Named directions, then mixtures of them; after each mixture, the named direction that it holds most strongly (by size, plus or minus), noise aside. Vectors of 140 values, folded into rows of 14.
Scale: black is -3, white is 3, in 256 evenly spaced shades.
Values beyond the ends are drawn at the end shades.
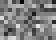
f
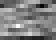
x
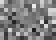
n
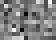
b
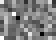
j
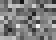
f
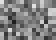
n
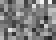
n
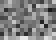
n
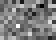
f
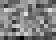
x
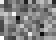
j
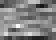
x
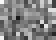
n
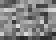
x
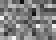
f
